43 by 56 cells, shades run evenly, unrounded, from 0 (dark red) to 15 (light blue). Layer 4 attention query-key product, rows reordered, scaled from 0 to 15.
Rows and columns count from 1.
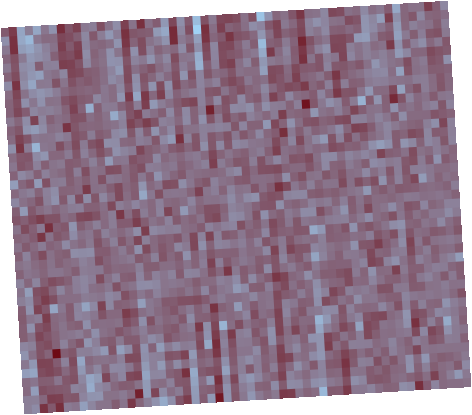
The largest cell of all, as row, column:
2, 25
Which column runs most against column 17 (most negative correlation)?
42
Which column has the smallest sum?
34
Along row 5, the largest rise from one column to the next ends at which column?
50
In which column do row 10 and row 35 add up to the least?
23
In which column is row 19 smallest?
10
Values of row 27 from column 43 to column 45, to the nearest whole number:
10 6 6
